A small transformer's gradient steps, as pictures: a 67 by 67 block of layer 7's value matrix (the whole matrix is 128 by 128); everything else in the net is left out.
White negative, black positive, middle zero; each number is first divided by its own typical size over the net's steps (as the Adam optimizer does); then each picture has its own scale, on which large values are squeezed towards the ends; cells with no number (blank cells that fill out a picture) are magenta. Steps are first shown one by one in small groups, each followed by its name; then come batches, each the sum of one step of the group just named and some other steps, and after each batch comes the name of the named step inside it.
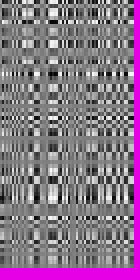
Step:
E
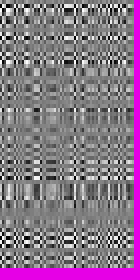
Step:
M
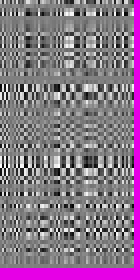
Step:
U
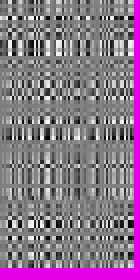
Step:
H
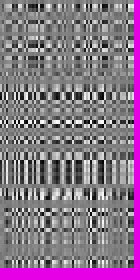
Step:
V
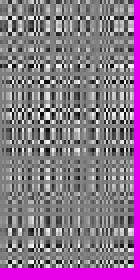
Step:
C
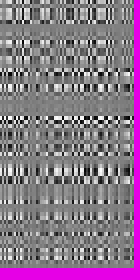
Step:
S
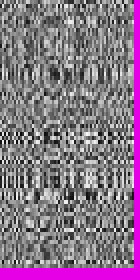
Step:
H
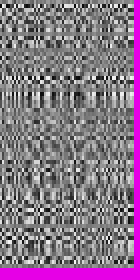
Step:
M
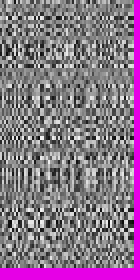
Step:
H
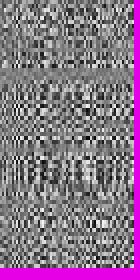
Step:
V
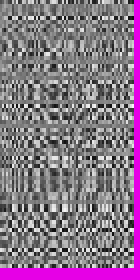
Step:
H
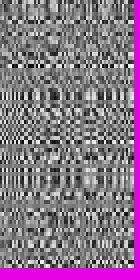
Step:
C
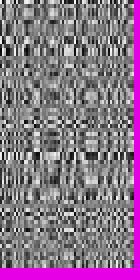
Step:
E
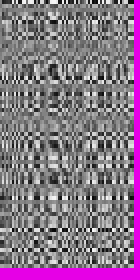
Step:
E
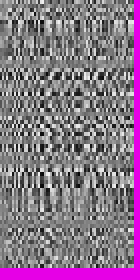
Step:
S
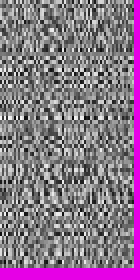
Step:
S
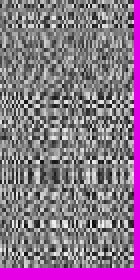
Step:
V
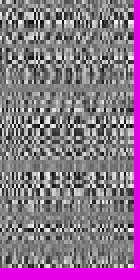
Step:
H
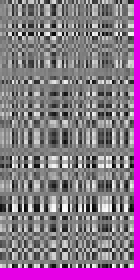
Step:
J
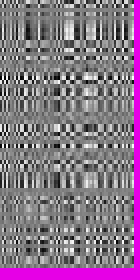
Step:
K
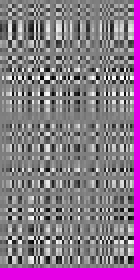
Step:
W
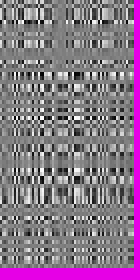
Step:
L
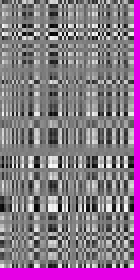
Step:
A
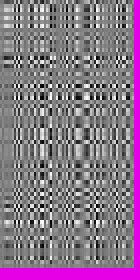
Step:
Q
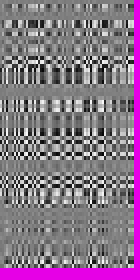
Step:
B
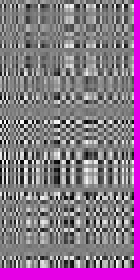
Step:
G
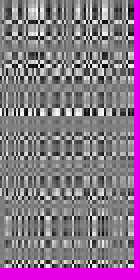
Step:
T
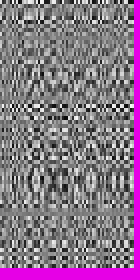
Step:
L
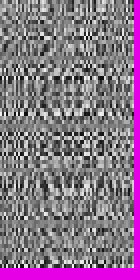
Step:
T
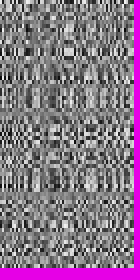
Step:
K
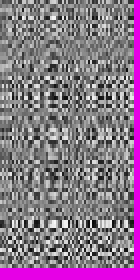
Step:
W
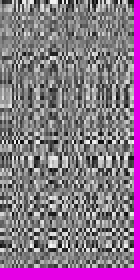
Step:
Q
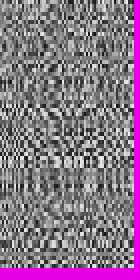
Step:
T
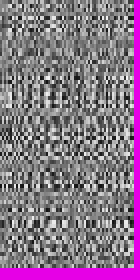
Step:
W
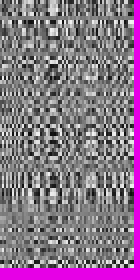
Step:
K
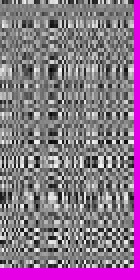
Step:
A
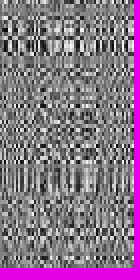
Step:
G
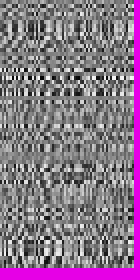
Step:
W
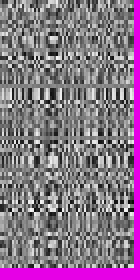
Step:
A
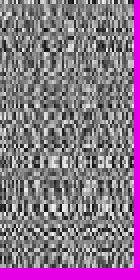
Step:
J
